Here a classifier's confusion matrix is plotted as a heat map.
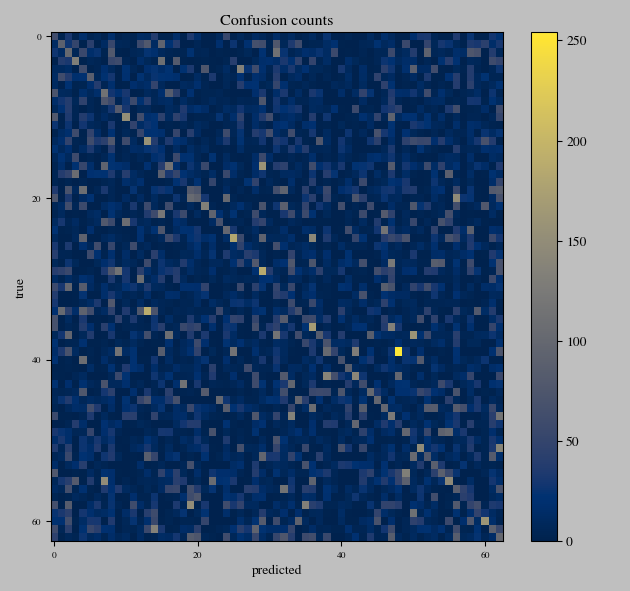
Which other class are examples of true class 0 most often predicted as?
24
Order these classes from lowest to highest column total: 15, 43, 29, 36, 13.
43, 15, 13, 29, 36
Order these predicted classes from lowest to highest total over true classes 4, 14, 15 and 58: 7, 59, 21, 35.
7, 59, 21, 35
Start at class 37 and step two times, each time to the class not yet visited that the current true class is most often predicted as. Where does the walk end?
31
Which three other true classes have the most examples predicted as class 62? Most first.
51, 47, 19
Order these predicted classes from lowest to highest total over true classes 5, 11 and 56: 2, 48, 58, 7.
48, 7, 58, 2
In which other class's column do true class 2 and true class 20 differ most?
56
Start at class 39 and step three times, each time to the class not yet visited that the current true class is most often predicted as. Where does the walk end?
38
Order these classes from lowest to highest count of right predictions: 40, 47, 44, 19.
40, 19, 44, 47
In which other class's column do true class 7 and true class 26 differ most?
16
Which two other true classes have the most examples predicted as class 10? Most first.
23, 13
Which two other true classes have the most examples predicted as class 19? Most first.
58, 20
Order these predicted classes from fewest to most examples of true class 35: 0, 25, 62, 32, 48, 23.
23, 48, 62, 25, 0, 32
